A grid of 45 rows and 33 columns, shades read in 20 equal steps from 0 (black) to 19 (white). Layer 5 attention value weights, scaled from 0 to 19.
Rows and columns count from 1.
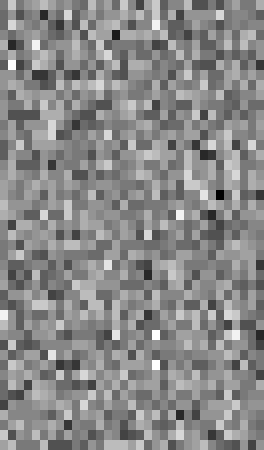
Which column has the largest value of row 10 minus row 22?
27
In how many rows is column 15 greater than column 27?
20
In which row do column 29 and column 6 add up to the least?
2
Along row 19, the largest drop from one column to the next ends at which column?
23
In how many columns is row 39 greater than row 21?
14
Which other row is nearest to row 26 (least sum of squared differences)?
43
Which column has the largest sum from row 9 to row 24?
6
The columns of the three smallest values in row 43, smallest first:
9, 16, 21
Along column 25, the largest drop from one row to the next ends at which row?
15
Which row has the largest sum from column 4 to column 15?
31
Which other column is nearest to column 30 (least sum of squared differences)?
24
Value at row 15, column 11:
10
